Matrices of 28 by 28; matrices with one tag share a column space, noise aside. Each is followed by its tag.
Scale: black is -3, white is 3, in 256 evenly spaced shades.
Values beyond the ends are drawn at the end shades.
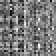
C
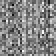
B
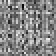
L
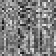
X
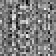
L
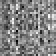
L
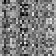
B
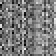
B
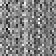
B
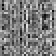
L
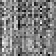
X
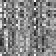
X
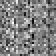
B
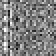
C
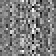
B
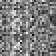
C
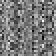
C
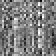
X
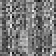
X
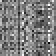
C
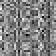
C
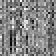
X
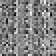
B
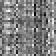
B
